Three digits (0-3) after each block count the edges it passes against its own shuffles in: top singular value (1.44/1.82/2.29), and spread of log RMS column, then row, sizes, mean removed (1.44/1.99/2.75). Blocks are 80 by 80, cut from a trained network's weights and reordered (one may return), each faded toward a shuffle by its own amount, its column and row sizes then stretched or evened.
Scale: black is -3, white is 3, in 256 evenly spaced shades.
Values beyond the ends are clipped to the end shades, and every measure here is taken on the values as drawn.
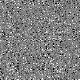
1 1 1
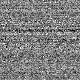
1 0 2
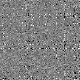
0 2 2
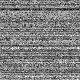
3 0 2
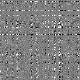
1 3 3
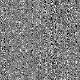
0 3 0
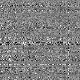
0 2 3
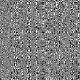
3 3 1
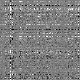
2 3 3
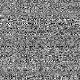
0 1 3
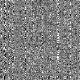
1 3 1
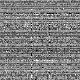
3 2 2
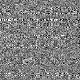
1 0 3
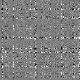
1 3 3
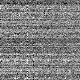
3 2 1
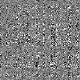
0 3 3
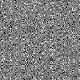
2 2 0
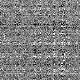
2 3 2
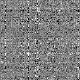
1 3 2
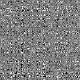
0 3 3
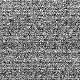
2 2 0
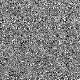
0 0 2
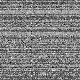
3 0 0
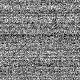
2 1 1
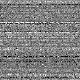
3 1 3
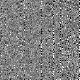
1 3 0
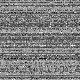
3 0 2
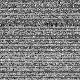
3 1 0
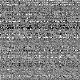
2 2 3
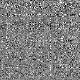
0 2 3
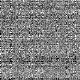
2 3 1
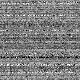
3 0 3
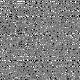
2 1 2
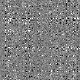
1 3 2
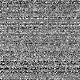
2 1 3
